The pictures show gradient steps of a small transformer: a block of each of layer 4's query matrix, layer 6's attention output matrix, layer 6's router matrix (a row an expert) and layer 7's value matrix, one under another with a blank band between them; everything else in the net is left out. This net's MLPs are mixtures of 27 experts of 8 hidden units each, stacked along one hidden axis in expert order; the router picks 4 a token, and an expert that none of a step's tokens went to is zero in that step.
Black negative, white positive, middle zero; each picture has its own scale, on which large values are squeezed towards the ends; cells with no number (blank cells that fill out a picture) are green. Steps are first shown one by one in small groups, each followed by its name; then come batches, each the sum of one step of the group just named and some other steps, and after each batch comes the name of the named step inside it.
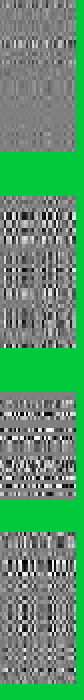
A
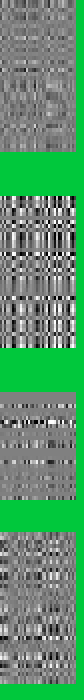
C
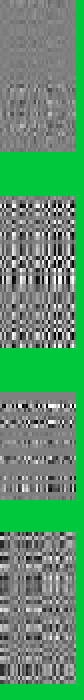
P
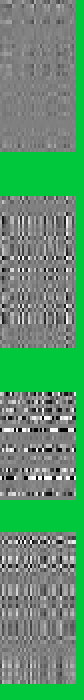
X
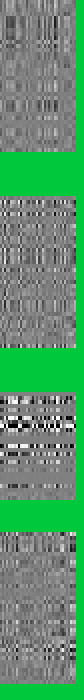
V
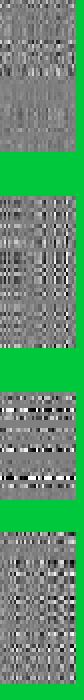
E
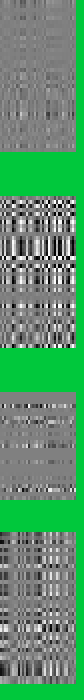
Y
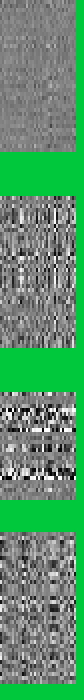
C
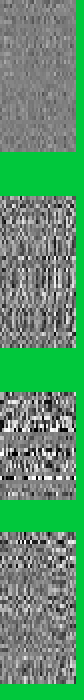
X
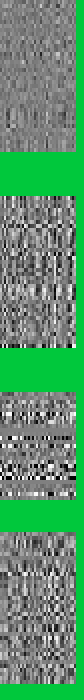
C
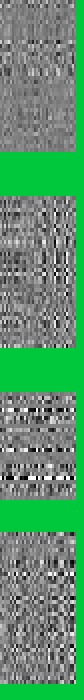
E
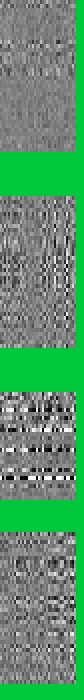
E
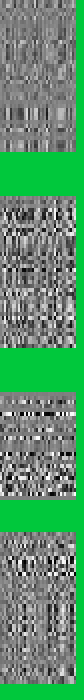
A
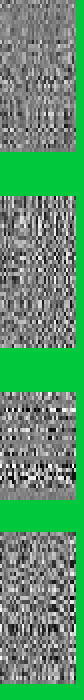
E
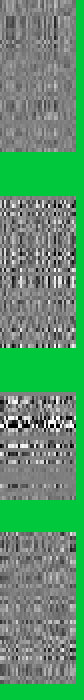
V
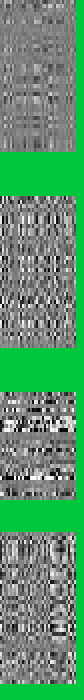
X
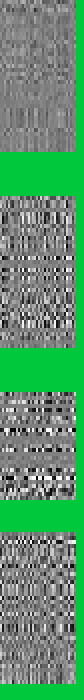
X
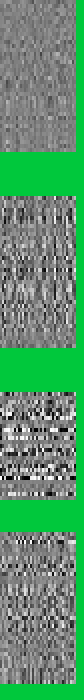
X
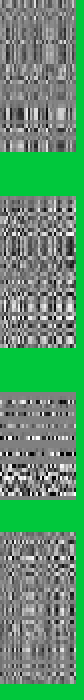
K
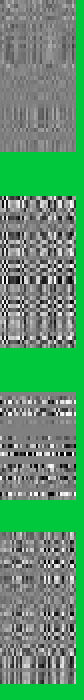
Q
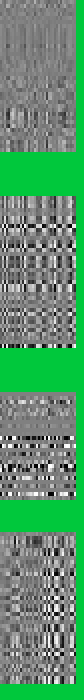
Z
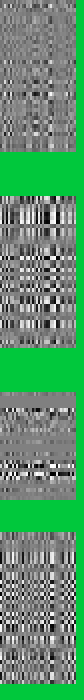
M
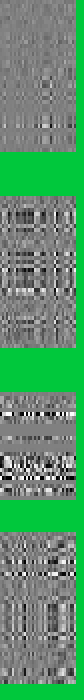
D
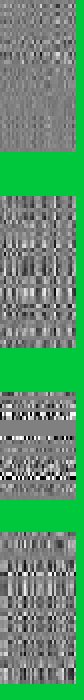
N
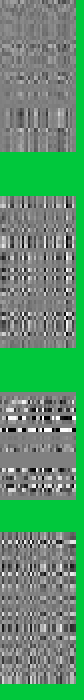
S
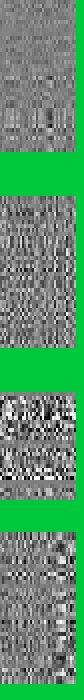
D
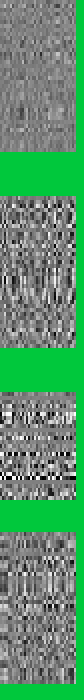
N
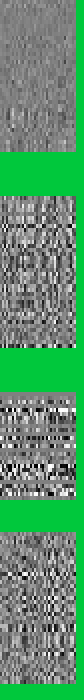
Z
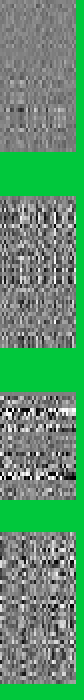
D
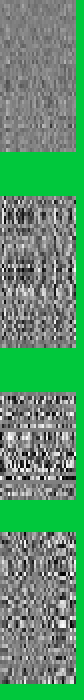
D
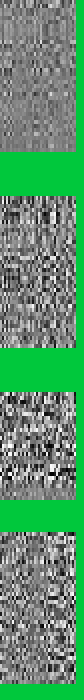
M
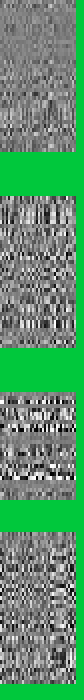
M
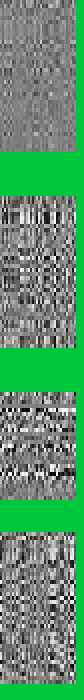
M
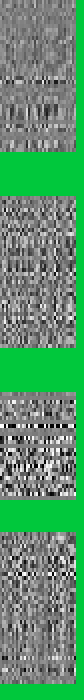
K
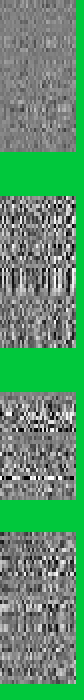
D
